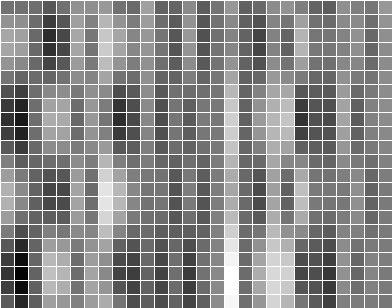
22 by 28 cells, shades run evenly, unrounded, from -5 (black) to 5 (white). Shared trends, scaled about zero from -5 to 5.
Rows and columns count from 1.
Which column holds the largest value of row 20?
17
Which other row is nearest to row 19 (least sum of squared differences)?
21
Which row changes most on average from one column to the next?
20
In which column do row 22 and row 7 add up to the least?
2
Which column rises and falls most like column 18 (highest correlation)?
16
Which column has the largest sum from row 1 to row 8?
8
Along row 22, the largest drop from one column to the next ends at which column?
18
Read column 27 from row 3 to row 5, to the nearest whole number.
-1 -1 -1
